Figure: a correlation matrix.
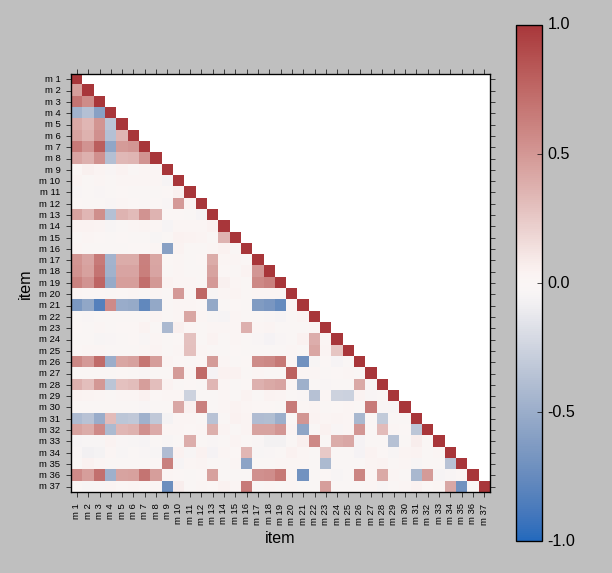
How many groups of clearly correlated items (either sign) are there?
5
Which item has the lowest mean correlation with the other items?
m 21
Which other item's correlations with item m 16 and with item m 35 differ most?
m 37
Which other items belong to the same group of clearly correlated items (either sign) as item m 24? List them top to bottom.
m 11, m 22, m 25, m 29, m 33
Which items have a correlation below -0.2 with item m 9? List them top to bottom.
m 16, m 23, m 34, m 37
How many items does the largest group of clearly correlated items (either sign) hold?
18
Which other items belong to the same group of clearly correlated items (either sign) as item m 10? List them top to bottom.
m 12, m 20, m 27, m 30
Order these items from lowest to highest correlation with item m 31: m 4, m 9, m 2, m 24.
m 2, m 9, m 24, m 4
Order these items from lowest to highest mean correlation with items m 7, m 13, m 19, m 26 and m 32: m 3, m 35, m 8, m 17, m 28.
m 35, m 28, m 8, m 17, m 3
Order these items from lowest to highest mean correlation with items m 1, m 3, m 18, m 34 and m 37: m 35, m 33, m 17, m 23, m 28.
m 35, m 33, m 23, m 28, m 17
